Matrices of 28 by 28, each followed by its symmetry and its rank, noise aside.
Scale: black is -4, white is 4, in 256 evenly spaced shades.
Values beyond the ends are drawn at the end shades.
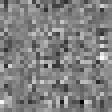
no symmetry, rank five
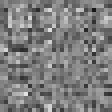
no symmetry, rank three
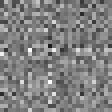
no symmetry, rank four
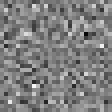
antisymmetric, rank four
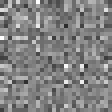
symmetric, rank three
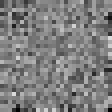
symmetric, rank four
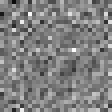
symmetric, rank three
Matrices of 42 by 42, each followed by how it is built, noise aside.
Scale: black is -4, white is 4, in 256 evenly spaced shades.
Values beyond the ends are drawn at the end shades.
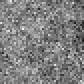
smooth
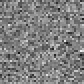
blocks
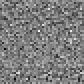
repeating columns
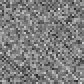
Toeplitz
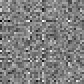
low rank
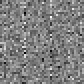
uneven columns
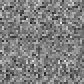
repeating columns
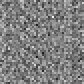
repeating rows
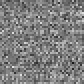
blocks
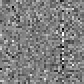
uneven columns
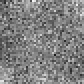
smooth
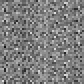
repeating rows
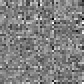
low rank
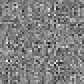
low rank
